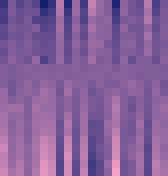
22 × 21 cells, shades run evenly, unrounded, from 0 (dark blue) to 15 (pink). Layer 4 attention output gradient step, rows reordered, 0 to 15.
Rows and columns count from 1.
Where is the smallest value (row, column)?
1, 6
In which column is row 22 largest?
15
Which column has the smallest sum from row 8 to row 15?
19
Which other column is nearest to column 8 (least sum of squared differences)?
12
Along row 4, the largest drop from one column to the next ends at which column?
9
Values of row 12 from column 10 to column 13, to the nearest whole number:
7 8 6 7
